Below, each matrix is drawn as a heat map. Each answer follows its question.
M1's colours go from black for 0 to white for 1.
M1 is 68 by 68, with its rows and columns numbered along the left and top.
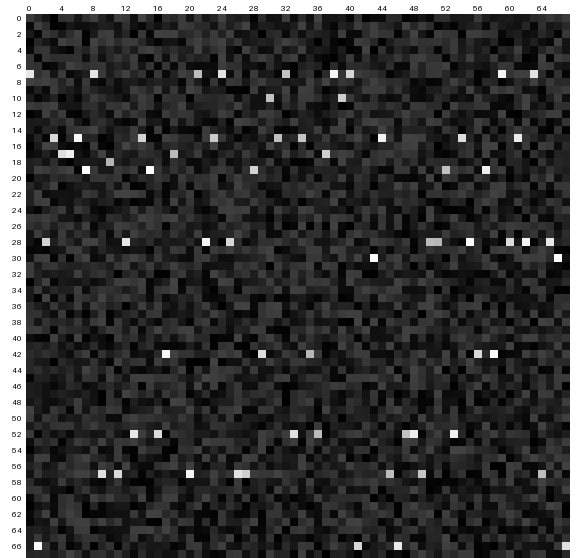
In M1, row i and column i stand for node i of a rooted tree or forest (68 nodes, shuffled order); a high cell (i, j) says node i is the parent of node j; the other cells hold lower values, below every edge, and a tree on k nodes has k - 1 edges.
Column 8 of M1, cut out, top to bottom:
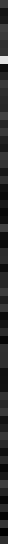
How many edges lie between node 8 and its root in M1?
2
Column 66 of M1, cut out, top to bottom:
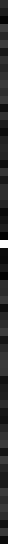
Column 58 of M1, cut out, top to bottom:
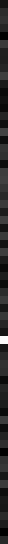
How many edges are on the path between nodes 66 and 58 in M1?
6
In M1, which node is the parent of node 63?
7
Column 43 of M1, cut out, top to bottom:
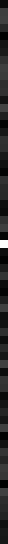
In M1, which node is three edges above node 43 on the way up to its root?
18
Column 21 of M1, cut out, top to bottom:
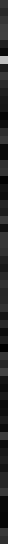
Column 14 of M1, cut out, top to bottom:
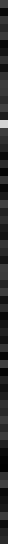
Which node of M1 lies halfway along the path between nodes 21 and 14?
19
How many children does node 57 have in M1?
8
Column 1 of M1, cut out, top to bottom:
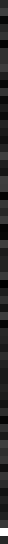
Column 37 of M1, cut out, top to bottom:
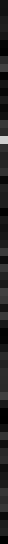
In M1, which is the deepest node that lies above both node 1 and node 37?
17
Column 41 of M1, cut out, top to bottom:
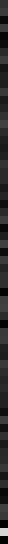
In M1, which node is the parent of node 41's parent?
30
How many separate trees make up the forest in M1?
2
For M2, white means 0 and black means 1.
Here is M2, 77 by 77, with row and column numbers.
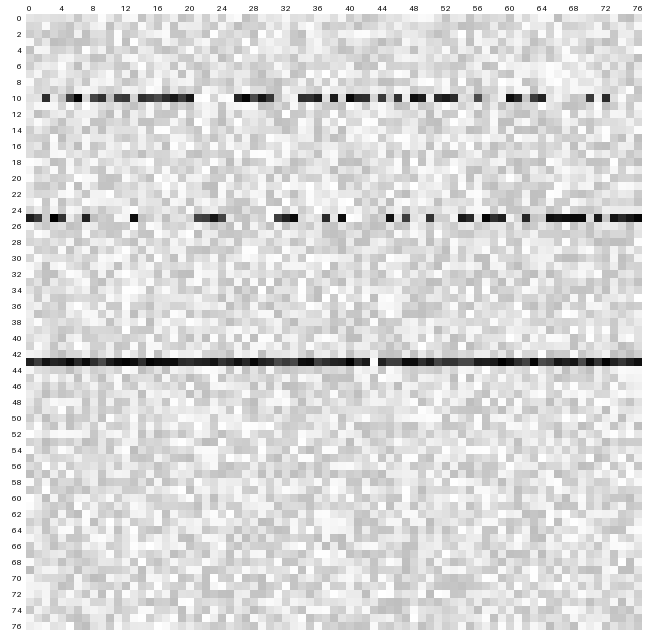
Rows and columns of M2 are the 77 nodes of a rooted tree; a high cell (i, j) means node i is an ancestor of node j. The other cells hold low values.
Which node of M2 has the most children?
10
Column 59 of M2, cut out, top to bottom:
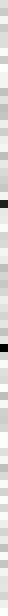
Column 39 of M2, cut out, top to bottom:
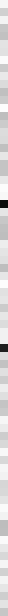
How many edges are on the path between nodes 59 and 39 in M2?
2
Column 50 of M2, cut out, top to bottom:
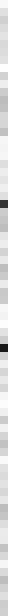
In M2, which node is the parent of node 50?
25
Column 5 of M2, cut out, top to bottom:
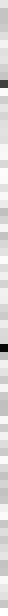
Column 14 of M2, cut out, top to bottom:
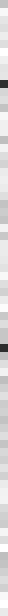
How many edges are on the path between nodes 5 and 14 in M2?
2
